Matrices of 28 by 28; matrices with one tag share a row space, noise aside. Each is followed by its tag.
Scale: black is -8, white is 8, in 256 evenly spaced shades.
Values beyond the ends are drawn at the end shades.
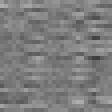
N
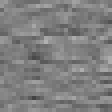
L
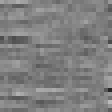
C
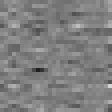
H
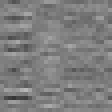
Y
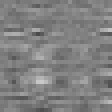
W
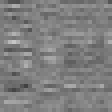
Y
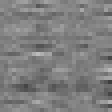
W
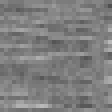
C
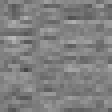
Y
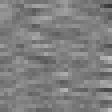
L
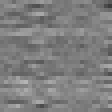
W
